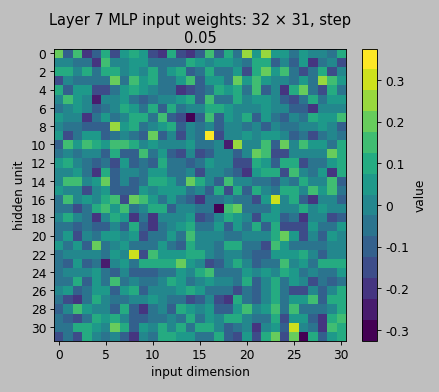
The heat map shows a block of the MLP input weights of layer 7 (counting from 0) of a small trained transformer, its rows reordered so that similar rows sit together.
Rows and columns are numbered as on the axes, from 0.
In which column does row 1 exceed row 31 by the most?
26
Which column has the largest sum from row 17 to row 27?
23
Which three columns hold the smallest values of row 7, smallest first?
14, 3, 13
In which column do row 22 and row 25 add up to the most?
8
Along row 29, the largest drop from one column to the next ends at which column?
24
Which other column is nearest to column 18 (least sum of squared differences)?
0
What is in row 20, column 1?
0.05
